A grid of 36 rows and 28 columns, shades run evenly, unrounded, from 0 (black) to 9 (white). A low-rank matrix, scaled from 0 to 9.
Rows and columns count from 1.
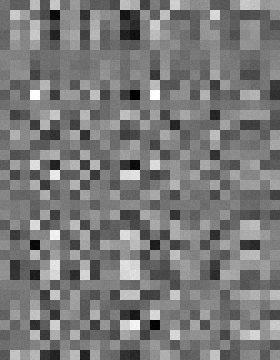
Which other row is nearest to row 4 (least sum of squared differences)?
17
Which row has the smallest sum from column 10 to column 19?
2
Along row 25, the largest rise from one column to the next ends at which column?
5
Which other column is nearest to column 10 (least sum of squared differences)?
7
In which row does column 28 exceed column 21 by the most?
33
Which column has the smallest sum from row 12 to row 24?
22
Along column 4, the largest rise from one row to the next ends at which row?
26
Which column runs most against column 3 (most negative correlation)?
19
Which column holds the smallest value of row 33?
16
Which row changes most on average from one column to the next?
10
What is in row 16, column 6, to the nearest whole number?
6
